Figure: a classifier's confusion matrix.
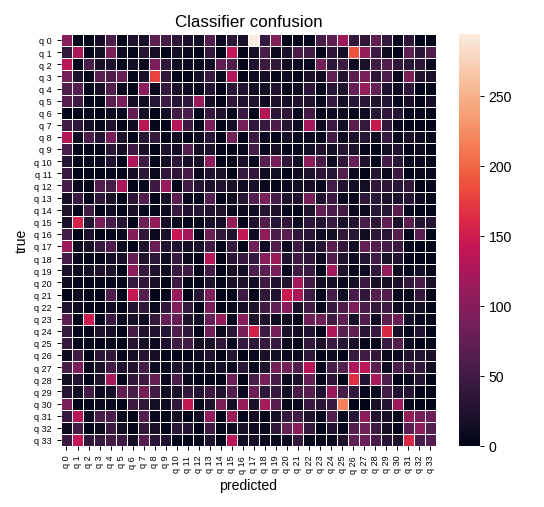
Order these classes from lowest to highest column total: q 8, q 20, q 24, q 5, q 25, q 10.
q 5, q 20, q 8, q 25, q 10, q 24
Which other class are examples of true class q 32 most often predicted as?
q 21
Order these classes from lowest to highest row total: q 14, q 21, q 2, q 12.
q 14, q 12, q 2, q 21
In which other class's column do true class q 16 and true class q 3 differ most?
q 8
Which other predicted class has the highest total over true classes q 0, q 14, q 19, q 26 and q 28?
q 17
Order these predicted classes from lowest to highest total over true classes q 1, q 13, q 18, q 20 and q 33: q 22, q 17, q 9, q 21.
q 9, q 17, q 22, q 21
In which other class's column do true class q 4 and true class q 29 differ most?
q 27
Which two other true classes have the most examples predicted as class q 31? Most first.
q 33, q 3
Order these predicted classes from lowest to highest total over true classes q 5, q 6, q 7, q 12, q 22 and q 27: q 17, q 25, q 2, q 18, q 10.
q 2, q 17, q 25, q 18, q 10
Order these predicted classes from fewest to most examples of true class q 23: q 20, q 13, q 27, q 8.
q 20, q 8, q 27, q 13
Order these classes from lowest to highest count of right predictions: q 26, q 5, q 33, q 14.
q 14, q 26, q 33, q 5
